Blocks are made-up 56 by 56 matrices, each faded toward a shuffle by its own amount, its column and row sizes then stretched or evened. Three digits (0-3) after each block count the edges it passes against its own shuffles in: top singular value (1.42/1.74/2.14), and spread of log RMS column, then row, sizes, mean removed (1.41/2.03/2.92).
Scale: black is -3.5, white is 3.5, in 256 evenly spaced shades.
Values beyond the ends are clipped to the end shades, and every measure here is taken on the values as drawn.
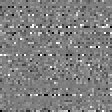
0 0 3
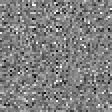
2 1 1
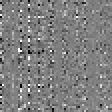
1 3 1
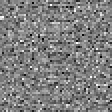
2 0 0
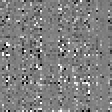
1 3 2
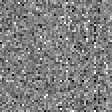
1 1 0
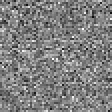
2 0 0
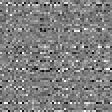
3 0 3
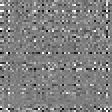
3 2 3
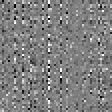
3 3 0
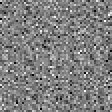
2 1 0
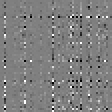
3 3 2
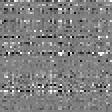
3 1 3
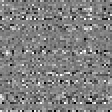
2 1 3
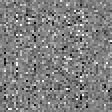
1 2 1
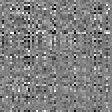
3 3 2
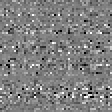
1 0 3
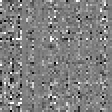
0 3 2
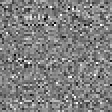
2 0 1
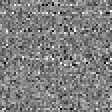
1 1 2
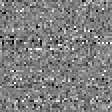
1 0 2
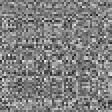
3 0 2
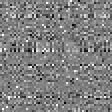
3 0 2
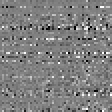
1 2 3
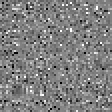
2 1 1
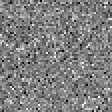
1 0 0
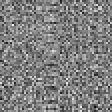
3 1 1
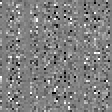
0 3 1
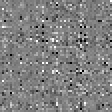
1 2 2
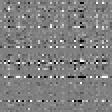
3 2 3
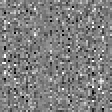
1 3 0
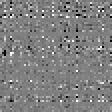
1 2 3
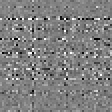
2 1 3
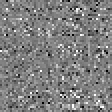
1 1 2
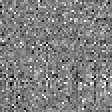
2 0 1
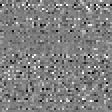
1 0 3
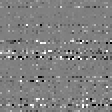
1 1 3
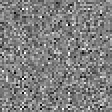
2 1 1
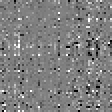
2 3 2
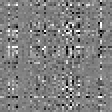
3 3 2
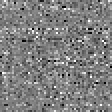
1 0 2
